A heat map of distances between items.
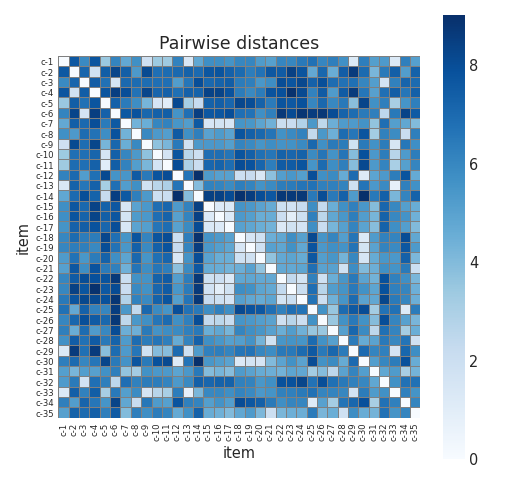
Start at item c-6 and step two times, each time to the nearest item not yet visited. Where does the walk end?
c-32
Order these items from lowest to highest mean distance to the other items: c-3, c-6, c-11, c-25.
c-11, c-25, c-3, c-6
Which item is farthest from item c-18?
c-14
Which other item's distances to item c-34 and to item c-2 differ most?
c-4
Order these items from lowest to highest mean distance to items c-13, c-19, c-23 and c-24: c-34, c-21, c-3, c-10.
c-21, c-10, c-34, c-3
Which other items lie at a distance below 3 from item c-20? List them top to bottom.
c-12, c-18, c-19, c-30
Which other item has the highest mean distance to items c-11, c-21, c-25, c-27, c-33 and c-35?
c-6
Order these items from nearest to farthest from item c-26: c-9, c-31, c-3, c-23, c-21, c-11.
c-23, c-31, c-21, c-9, c-11, c-3
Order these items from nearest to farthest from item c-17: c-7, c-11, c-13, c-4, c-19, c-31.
c-7, c-31, c-19, c-13, c-11, c-4
